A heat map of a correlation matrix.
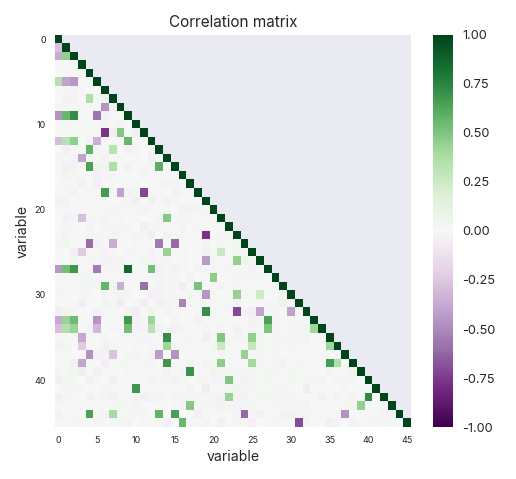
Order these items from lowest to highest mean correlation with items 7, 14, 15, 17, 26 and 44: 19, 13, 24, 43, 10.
24, 19, 10, 43, 13
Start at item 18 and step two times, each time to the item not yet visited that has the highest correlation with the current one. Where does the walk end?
29
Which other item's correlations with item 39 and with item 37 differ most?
17
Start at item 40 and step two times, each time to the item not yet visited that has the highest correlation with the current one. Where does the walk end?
22
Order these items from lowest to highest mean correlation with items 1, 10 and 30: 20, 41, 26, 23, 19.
19, 20, 26, 23, 41
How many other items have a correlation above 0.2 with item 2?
6
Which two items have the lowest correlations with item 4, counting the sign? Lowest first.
24, 37
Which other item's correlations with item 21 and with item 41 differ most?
10
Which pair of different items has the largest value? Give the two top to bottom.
9, 27
